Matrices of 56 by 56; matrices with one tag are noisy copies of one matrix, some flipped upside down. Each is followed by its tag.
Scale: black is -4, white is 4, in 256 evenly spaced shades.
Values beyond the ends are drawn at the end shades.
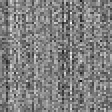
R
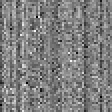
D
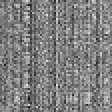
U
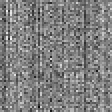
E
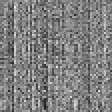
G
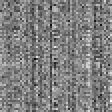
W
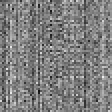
E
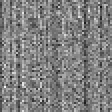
D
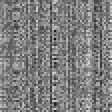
W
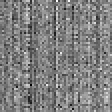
U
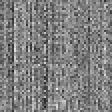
G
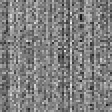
R
